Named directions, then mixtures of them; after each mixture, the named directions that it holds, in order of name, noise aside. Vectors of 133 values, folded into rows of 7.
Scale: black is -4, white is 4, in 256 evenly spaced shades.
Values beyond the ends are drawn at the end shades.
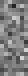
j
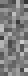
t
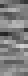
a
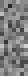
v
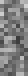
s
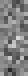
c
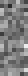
a, t, v.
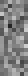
v.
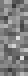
c, j.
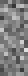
j, t.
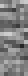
a, j.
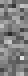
a, j, s.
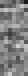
a, j, t.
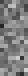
j, s.
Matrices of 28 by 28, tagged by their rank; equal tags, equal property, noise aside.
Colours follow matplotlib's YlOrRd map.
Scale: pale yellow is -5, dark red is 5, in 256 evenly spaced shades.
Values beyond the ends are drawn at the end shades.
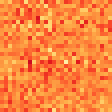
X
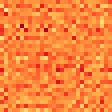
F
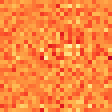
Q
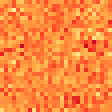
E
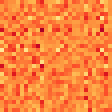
Q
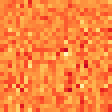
Q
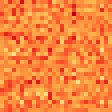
X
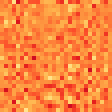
Q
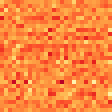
Q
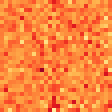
X
